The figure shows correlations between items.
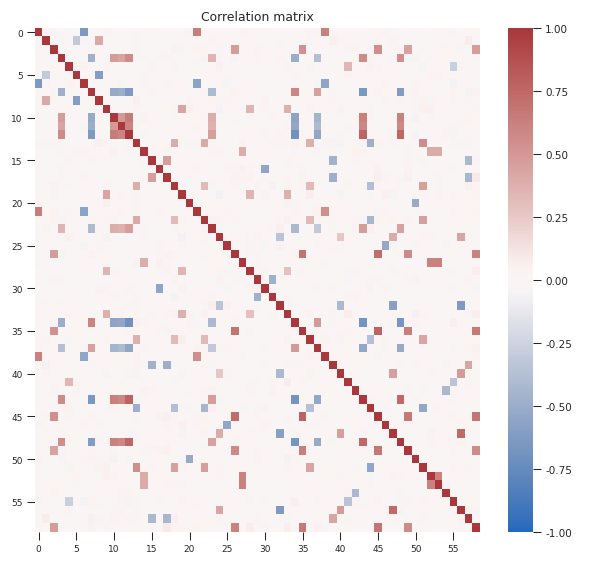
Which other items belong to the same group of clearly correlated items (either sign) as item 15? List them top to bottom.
17, 39, 57
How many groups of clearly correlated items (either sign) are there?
15
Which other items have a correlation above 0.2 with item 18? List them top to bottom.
13, 22, 36, 51
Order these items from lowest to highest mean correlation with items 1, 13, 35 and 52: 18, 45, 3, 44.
44, 3, 18, 45
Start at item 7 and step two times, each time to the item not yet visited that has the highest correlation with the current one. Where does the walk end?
37
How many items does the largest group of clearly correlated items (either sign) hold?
10
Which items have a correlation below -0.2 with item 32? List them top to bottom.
24, 40, 47, 56
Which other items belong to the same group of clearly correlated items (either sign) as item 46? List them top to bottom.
25
